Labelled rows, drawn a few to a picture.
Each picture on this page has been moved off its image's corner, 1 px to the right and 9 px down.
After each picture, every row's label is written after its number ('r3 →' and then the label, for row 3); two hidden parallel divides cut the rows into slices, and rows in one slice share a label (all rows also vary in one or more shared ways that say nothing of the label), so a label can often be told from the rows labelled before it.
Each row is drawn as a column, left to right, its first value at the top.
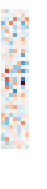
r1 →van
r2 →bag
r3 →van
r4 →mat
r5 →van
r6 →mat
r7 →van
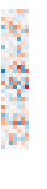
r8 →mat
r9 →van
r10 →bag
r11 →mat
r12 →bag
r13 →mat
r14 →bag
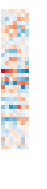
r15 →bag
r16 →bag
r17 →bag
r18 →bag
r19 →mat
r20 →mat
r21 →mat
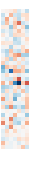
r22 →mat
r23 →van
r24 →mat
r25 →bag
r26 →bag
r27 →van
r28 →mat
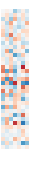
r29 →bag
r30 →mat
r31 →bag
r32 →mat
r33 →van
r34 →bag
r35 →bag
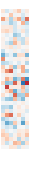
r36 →van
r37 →bag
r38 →bag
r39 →mat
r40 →van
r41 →bag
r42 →mat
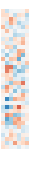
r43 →van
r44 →bag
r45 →bag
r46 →mat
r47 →mat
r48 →mat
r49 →van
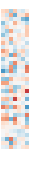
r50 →mat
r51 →mat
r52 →bag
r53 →mat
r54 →van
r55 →van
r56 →bag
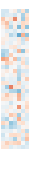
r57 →van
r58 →van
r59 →van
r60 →van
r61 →mat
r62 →van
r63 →van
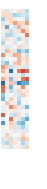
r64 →bag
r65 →van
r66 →mat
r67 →van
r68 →bag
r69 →bag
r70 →bag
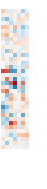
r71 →bag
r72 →bag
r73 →mat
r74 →mat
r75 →van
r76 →mat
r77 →van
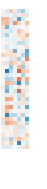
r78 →van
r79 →mat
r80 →mat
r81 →van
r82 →bag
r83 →van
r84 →bag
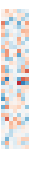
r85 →bag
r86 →mat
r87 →van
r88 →van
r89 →mat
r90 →bag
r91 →bag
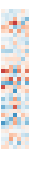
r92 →bag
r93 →bag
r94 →bag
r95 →mat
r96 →bag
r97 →van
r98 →bag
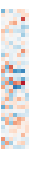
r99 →bag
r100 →mat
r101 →bag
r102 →mat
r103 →mat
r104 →mat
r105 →van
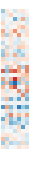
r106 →bag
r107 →mat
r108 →bag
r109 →bag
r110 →bag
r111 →van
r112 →bag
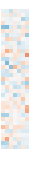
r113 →van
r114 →van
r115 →van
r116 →van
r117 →van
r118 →van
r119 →van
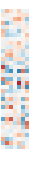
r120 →bag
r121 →mat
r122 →mat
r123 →van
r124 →mat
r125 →bag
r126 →mat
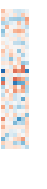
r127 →mat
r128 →van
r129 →van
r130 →bag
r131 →bag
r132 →bag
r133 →mat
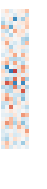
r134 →van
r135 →mat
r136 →mat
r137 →bag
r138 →van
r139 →bag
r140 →van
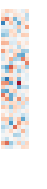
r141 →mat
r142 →mat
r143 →bag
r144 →van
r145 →mat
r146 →van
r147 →van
